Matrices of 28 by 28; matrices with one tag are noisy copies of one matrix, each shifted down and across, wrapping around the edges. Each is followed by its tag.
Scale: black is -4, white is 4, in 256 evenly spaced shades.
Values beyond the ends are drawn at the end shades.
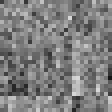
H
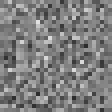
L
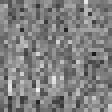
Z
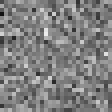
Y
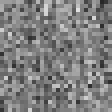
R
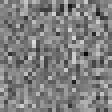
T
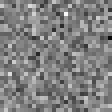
Y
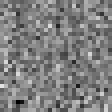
R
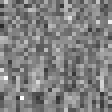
Z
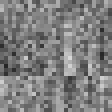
H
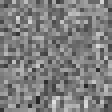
R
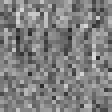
Z
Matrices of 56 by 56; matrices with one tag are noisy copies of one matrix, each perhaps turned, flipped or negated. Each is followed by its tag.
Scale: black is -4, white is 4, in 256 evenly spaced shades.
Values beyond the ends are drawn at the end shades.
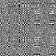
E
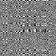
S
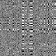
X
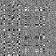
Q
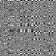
S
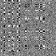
Q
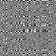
S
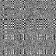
E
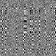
S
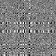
X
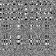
Q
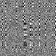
S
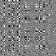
Q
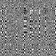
S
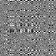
S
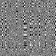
S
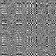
E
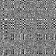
E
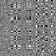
Q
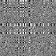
X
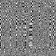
S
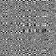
S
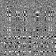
Q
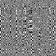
S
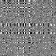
X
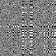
X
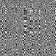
S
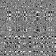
Q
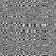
S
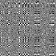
E
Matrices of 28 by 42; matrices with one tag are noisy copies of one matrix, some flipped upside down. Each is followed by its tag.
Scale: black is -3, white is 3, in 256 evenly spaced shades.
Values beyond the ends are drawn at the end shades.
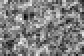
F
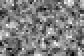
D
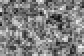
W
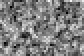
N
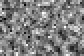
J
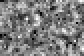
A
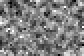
D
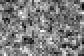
F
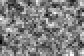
D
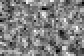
J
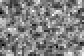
D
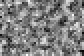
J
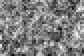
W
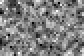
D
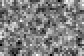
D
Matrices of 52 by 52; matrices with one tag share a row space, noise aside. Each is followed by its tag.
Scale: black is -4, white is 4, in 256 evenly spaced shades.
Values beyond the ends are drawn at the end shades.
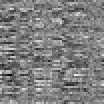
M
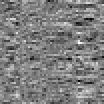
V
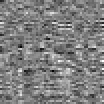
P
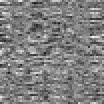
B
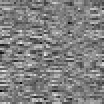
B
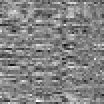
M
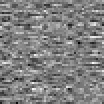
B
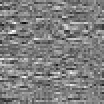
M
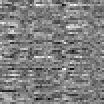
M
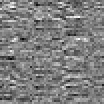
M
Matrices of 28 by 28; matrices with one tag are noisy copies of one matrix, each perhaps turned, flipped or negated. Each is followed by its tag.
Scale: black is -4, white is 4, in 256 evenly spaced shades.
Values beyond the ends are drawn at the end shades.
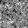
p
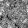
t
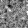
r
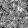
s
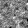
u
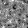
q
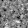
r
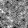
t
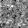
p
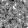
q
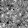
p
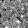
r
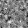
r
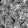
q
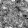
t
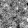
u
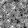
q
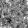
s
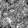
s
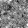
s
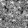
p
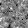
u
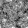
t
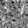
p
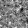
r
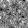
u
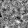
r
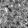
r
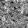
p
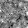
t
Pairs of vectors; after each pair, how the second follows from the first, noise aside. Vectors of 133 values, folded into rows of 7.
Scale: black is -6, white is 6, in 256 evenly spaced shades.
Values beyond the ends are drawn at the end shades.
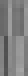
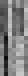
scaled up.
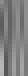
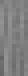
negated, shrunk.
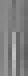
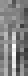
scaled up.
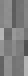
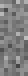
shuffled.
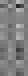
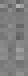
negated, shrunk.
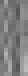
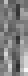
scaled up.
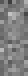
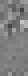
wrapped around, partly zeroed.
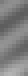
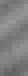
negated, shrunk.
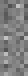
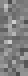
shuffled.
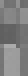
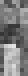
scaled up.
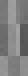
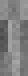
reversed.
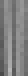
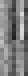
wrapped around, scaled up.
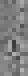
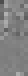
wrapped around, partly zeroed.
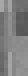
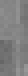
reversed, shrunk.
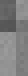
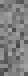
shuffled.
